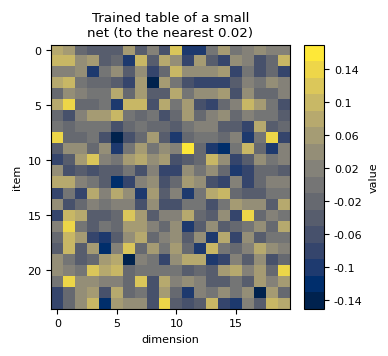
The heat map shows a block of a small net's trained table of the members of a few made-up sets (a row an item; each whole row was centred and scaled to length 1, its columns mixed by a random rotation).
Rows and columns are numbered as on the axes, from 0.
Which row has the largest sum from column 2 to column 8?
10
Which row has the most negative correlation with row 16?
6
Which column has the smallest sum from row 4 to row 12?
5
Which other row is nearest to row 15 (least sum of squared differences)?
17
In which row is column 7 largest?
21
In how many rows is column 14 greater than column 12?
12
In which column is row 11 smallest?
15
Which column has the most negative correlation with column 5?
0
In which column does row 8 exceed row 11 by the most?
18
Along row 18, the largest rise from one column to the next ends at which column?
13
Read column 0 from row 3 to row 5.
0.08 -0.02 0.08
